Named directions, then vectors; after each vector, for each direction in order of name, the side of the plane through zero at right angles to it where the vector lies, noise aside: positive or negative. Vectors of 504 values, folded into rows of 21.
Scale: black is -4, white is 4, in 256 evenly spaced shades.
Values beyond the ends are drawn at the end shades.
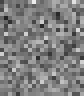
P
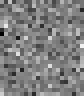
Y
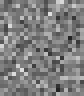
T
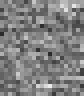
positive, positive, positive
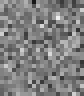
negative, negative, negative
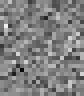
negative, negative, positive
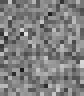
positive, negative, positive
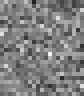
negative, negative, negative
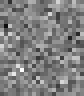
positive, positive, negative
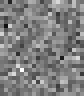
positive, positive, negative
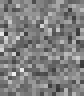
negative, positive, negative
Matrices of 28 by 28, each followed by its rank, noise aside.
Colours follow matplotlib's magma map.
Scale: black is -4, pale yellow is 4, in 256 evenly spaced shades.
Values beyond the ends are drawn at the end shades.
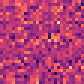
seven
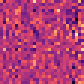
four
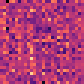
five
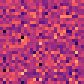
six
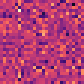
five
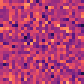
eight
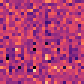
five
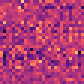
six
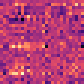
four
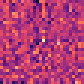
six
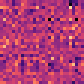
six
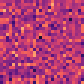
seven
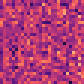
five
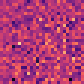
six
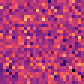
eight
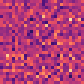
six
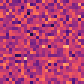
eight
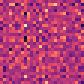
four
